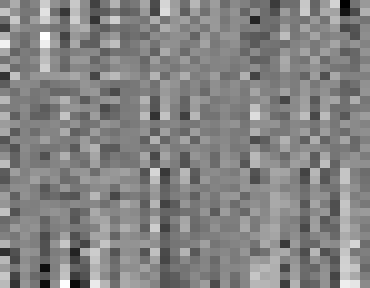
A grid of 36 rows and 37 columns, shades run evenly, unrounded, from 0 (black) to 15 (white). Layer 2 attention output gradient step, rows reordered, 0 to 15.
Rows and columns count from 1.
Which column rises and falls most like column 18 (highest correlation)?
34
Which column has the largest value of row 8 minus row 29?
5
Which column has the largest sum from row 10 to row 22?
26
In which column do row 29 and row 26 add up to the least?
17
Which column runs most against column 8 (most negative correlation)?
10
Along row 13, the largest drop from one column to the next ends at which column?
16
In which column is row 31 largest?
36
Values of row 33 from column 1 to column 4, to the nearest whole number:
11 4 8 7
